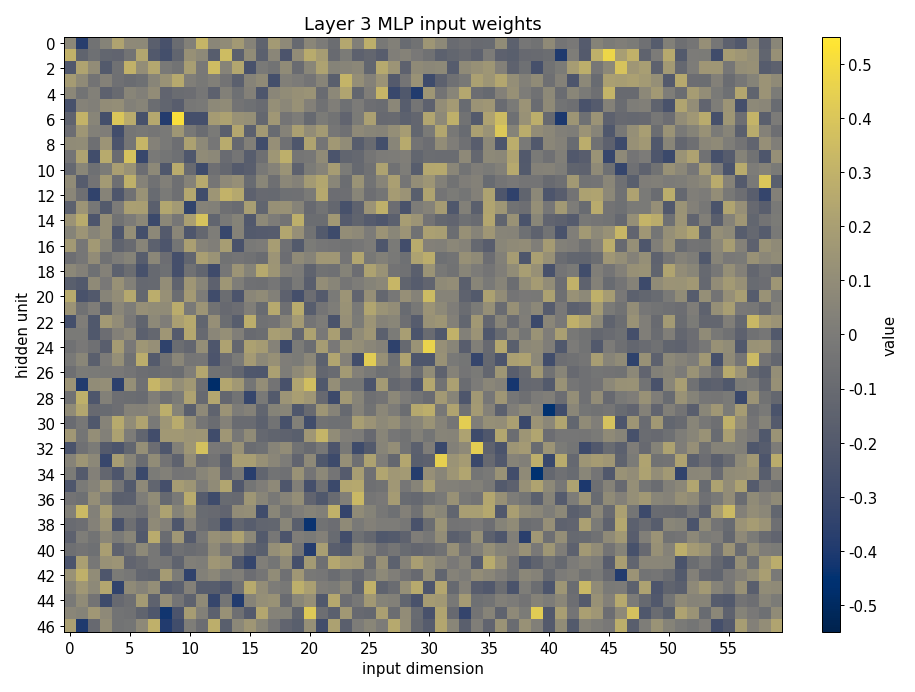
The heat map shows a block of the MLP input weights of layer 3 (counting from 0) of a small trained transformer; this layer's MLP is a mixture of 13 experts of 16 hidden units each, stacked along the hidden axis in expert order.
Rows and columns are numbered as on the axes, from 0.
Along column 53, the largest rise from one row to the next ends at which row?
6
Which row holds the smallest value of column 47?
25
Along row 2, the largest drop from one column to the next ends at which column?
15
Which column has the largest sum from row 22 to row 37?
10
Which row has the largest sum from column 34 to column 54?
7
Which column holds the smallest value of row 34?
39
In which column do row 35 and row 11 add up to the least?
43
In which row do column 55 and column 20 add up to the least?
38
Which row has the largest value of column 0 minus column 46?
42
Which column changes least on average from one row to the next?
32
